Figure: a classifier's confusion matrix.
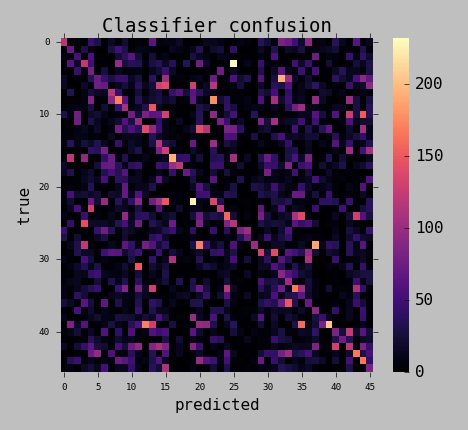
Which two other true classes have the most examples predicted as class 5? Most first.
43, 6
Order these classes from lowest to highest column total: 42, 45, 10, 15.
10, 45, 42, 15
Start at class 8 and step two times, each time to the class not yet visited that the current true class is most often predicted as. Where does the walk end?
19
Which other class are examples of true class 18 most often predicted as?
30
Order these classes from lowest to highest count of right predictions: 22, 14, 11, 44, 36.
36, 11, 14, 22, 44
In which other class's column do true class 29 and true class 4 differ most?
31
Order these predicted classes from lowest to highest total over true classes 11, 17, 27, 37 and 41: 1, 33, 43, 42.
1, 43, 42, 33
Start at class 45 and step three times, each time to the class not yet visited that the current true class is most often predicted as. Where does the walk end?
40
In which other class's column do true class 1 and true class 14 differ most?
22
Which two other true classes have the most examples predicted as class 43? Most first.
24, 34
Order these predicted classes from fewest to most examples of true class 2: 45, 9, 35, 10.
35, 45, 9, 10
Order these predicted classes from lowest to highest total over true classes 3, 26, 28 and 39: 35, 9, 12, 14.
14, 9, 35, 12
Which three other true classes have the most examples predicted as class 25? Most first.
3, 16, 12
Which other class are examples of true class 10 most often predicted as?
44
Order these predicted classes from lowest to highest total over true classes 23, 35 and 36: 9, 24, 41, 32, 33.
9, 41, 24, 32, 33
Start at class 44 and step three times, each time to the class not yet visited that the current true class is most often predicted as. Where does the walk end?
13
